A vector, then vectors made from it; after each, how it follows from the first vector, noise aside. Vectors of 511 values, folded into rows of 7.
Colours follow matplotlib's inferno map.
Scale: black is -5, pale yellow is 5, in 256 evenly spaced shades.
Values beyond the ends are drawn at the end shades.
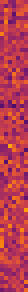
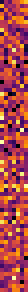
reversed, negated, scaled up.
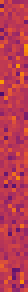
reversed, partly zeroed.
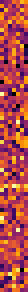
reversed, negated, scaled up.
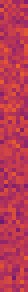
reversed, shrunk.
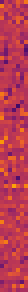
reversed, negated, partly zeroed.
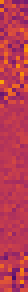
reversed, partly zeroed.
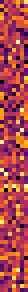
reversed, negated, scaled up.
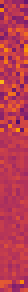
reversed, partly zeroed.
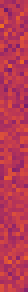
wrapped around, negated, shrunk.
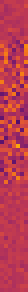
reversed, partly zeroed.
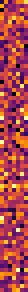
reversed, negated, scaled up.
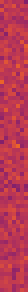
reversed, shrunk.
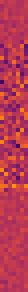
reversed, negated, partly zeroed.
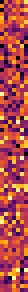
reversed, negated, scaled up.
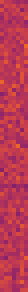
reversed, shrunk.
